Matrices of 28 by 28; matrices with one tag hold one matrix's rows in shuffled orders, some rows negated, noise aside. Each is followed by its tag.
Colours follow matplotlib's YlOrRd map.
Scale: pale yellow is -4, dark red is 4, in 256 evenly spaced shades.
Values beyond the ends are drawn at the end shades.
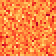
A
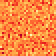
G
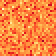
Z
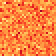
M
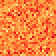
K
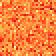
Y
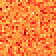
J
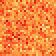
K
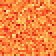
M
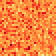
Z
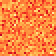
Y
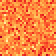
J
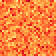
Z
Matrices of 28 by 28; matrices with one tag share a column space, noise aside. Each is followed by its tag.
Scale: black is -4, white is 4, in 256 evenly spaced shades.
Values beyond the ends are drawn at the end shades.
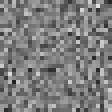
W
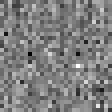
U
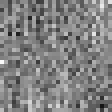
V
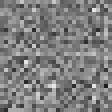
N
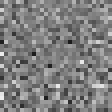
N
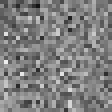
V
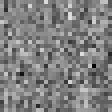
U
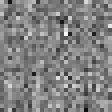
V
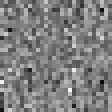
W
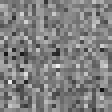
U
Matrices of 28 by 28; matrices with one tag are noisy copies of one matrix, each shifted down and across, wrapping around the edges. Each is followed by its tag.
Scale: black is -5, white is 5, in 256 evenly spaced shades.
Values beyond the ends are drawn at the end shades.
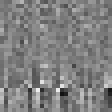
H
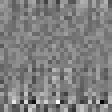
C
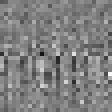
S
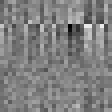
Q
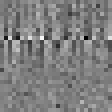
C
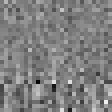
S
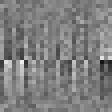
Q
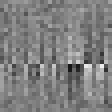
Q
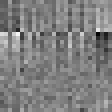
Q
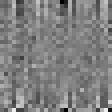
H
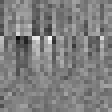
Q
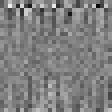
C
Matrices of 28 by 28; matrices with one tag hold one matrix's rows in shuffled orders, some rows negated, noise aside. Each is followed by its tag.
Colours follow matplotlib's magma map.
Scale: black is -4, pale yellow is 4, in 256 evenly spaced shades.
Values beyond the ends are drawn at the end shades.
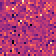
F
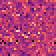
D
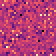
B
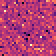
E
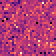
B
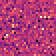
B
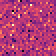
F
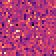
D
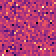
B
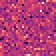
E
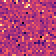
E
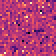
E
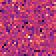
E
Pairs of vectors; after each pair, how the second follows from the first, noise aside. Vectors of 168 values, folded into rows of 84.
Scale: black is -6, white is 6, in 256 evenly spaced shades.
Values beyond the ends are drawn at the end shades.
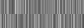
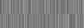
reversed, shrunk.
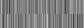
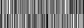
negated, scaled up.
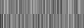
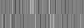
wrapped around, partly zeroed.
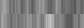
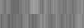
reversed, shrunk.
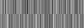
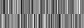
wrapped around, negated, scaled up.
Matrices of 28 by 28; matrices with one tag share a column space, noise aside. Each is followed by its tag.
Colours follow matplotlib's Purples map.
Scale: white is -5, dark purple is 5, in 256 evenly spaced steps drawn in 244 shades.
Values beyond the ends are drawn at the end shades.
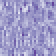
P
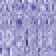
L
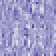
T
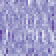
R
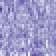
T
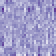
T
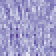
T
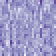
T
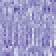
T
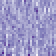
T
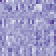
L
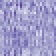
P
